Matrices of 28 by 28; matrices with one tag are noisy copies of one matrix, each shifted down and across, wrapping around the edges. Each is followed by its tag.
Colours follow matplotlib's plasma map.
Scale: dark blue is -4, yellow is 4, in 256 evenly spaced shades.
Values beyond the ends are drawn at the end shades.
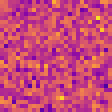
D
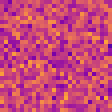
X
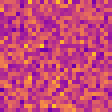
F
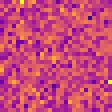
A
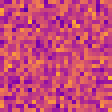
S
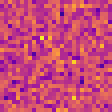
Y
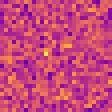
D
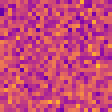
X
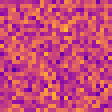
F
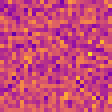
D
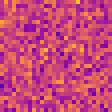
D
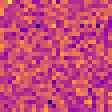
F
